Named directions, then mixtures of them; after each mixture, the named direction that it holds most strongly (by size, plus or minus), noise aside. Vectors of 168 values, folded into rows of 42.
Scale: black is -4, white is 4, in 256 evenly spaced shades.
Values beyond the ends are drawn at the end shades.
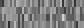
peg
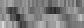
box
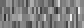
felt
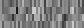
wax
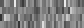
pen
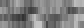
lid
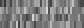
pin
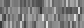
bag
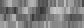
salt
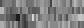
lid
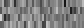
pen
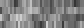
lid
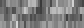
salt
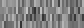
wax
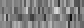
felt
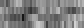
lid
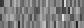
peg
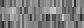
peg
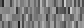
peg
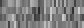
peg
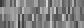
peg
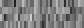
pen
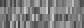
pin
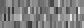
felt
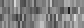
pen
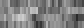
lid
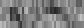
box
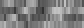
salt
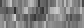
salt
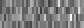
felt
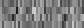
wax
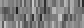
wax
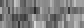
lid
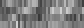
salt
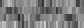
box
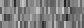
pen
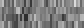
peg
